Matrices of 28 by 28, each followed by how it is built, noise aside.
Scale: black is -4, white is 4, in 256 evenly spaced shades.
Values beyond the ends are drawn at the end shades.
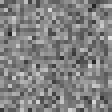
noise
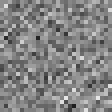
Hankel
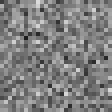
blocks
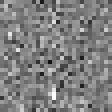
uneven columns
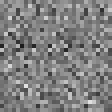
repeating columns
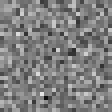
blocks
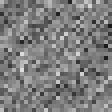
Hankel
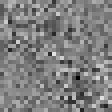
block diagonal
